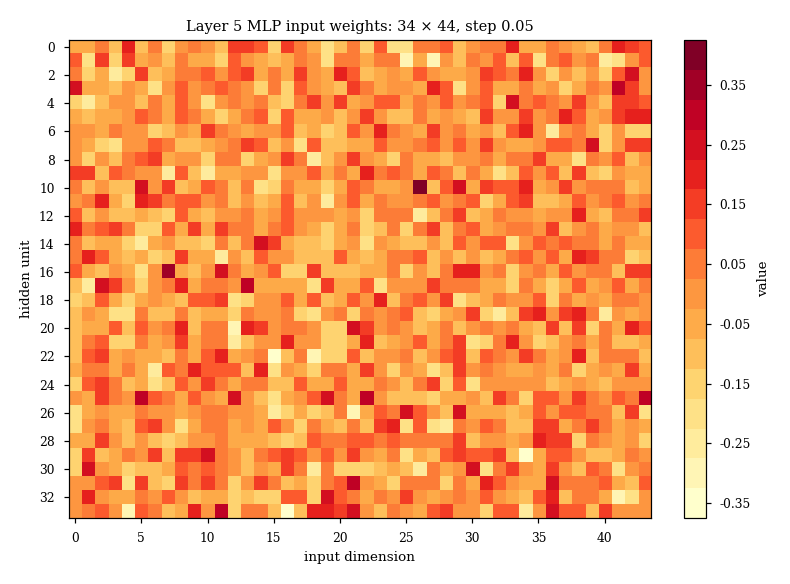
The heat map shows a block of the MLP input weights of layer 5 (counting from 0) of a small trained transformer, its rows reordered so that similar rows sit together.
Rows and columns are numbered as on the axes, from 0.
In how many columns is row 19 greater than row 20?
13
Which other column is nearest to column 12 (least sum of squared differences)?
4
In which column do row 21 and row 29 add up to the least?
34
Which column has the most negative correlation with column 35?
8
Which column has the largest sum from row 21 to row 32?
29
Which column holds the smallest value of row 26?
21
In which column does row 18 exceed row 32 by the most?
41
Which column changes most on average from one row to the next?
27
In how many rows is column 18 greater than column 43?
10
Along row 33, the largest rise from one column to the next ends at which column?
5
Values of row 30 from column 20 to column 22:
-0.15 -0.15 -0.15
